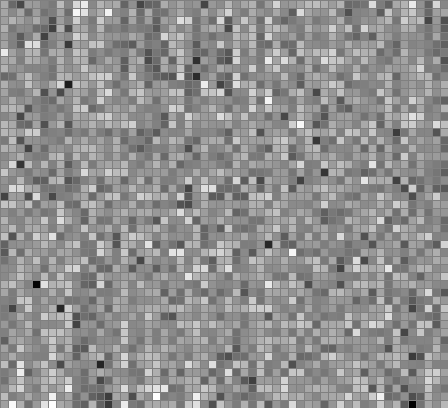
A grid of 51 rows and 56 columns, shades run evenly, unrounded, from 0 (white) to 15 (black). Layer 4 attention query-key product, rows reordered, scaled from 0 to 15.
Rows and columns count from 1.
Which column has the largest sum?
56
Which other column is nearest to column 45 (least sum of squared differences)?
40
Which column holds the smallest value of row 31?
19
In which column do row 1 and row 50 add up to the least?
47
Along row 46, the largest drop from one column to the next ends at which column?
3
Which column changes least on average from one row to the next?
15
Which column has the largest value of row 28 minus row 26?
41
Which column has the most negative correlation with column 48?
52
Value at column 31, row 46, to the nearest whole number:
4
